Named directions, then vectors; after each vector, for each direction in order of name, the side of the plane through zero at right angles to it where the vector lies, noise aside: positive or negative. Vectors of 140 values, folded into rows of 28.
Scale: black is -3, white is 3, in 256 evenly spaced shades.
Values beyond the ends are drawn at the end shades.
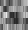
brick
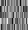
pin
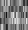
negative, negative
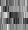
positive, negative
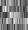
negative, positive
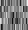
positive, positive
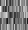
positive, negative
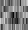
positive, positive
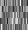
negative, negative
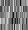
positive, positive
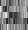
positive, negative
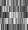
negative, positive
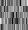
positive, positive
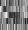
positive, negative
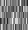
negative, negative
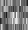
negative, negative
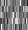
negative, negative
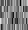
positive, positive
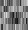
positive, positive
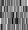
positive, positive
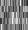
negative, negative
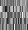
positive, negative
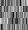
positive, positive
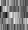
negative, positive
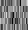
positive, positive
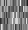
negative, negative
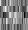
negative, positive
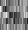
positive, negative
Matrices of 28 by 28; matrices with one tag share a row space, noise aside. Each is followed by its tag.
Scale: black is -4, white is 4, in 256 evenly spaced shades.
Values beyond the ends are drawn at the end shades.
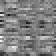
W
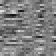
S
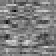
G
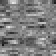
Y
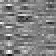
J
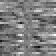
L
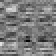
W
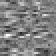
G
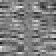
L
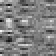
J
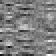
J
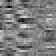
J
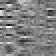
J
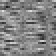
Y
